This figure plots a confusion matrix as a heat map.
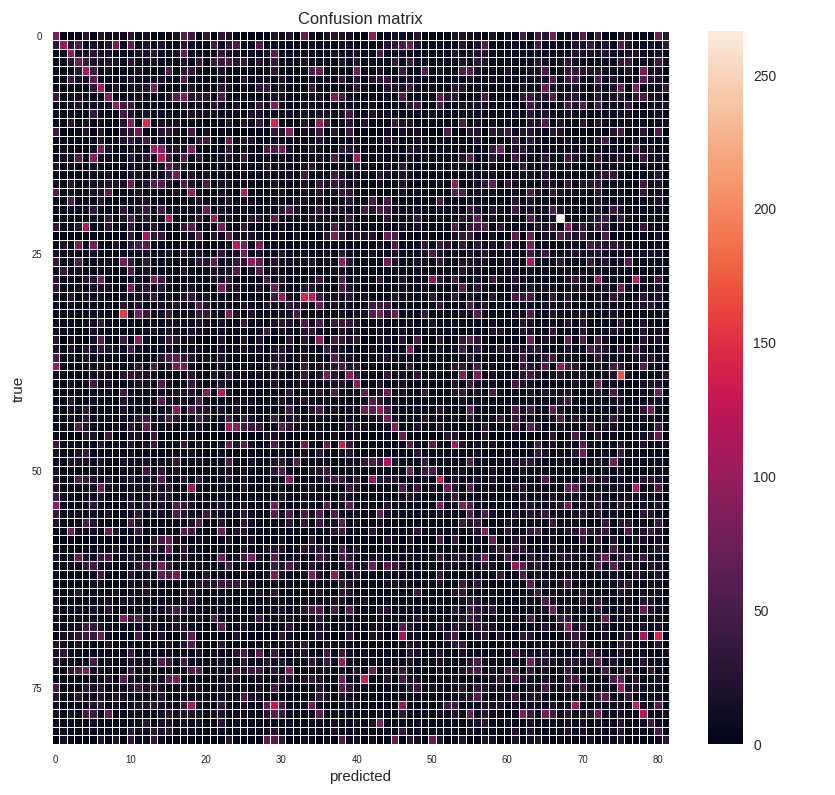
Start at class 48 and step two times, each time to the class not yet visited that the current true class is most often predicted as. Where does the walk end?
18
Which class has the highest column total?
29
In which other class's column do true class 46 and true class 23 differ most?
12
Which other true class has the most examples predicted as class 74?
49
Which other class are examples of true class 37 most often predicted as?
16
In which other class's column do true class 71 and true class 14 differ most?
40
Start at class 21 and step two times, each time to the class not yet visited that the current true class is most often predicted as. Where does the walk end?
9
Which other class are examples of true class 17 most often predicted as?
53
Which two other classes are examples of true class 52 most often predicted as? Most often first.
77, 18
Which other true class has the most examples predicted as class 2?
57
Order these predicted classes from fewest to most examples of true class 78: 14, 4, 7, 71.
14, 71, 4, 7
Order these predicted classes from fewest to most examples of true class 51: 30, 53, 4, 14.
30, 53, 4, 14
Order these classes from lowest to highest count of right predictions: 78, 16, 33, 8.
33, 16, 8, 78
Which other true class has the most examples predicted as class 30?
13
